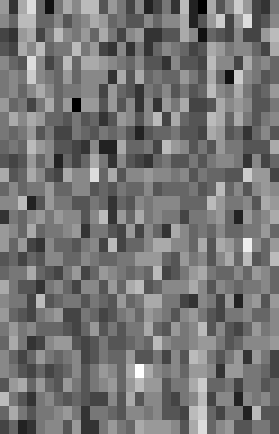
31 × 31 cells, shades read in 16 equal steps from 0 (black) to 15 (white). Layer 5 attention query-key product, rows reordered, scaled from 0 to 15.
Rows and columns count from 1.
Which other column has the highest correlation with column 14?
5
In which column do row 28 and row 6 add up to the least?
26
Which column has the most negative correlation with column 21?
29
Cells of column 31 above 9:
5
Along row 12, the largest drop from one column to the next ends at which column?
7
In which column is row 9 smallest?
12
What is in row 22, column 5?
11
